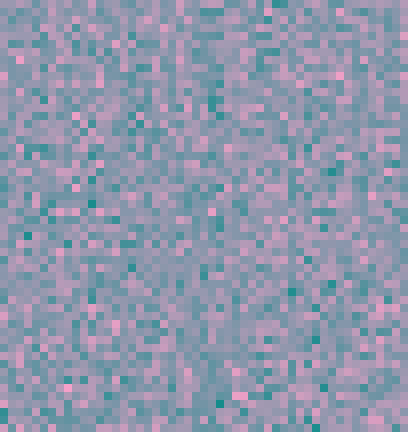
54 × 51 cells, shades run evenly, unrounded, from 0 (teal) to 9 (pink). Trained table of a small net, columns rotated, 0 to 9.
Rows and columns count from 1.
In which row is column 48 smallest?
42
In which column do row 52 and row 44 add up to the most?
40
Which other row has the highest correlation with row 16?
23
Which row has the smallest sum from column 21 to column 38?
45
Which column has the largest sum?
48
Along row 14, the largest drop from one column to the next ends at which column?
27
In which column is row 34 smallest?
17
